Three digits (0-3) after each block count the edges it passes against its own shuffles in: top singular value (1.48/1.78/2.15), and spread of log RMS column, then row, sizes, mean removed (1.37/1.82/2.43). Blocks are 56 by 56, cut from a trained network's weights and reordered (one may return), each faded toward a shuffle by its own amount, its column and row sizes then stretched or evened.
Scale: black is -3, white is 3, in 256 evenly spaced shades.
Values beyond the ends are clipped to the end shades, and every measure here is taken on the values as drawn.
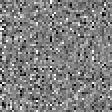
2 2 0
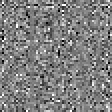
2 3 0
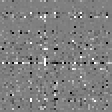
1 2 3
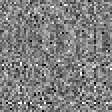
2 0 1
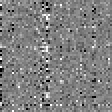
1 3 1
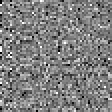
2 1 0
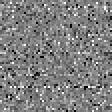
0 0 1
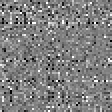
1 2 2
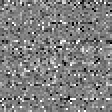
1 0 2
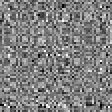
3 1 2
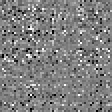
0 2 3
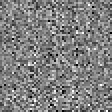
2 2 1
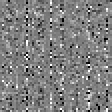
2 3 0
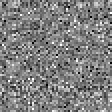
2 0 0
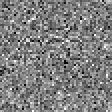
1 0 0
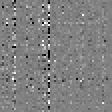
2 3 1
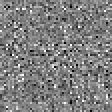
1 1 2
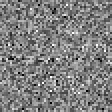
0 0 2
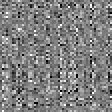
3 3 2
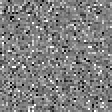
0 1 0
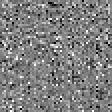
1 2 1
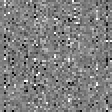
0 3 0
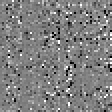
1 3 1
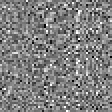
3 2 0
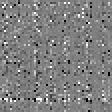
1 3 2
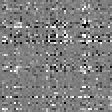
2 3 3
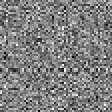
3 2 1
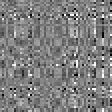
3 3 2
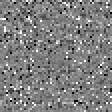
0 1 1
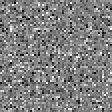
1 1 1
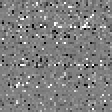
0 1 3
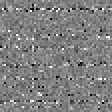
0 0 3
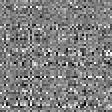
3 1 3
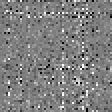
1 3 2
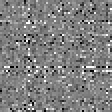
1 2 3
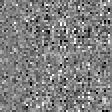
1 3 0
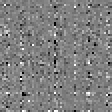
0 3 2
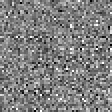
2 0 2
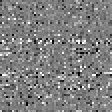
0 1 3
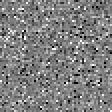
0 0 1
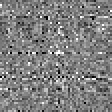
2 0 3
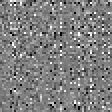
1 3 2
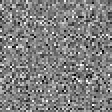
2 1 2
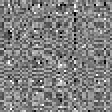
3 2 0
